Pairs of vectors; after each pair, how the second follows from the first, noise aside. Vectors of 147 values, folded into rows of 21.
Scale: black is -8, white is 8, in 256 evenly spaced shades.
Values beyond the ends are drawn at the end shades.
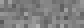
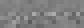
wrapped around, partly zeroed.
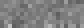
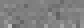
partly zeroed.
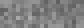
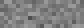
sign-scrambled.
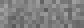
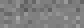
wrapped around, partly zeroed.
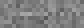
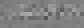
partly zeroed.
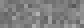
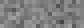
wrapped around, negated.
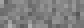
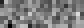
negated, scaled up.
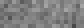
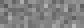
sign-scrambled.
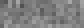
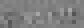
wrapped around, partly zeroed.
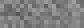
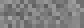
copied.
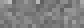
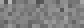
sign-scrambled.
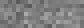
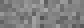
wrapped around, negated.
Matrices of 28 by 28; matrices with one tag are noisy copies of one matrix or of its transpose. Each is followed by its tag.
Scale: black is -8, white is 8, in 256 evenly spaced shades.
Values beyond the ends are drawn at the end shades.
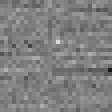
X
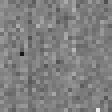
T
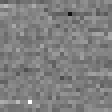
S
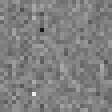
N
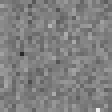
T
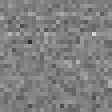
N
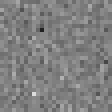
N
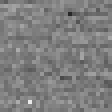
S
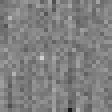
X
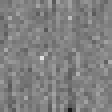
X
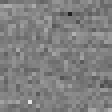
S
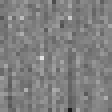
X
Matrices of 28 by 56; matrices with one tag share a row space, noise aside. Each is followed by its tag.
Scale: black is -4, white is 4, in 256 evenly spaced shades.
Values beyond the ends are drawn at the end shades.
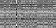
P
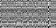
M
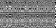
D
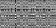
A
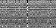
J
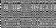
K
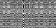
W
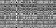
P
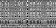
J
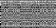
K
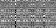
A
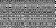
D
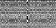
J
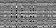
P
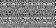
D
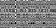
A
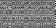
D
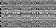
K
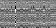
A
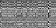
M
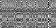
M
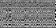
D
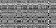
M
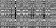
A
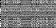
K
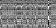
M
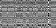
M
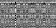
A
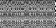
D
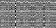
A
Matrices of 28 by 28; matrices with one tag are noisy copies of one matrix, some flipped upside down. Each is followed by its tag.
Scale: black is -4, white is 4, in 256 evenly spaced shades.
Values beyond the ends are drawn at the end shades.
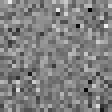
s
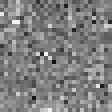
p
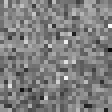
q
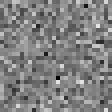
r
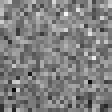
s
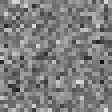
r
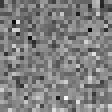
s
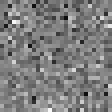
p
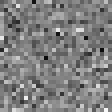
r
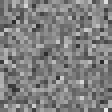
r
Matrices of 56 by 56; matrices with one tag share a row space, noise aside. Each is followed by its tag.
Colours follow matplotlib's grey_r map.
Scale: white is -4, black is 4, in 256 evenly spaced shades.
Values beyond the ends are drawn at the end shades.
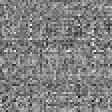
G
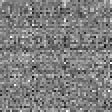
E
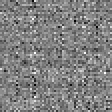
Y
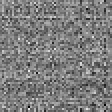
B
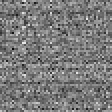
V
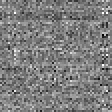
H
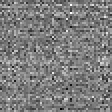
H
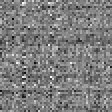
V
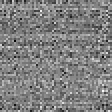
H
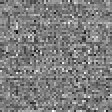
Y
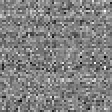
B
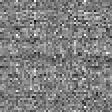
Y
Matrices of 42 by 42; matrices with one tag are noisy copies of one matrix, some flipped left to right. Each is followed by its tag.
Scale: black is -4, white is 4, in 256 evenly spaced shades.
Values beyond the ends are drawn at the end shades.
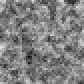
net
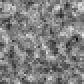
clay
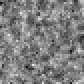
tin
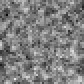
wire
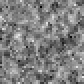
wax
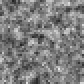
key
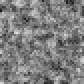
key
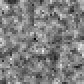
net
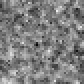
wire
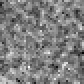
wire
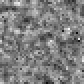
key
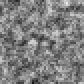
key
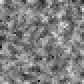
tin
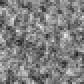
wax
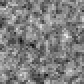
wax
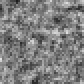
key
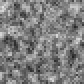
clay
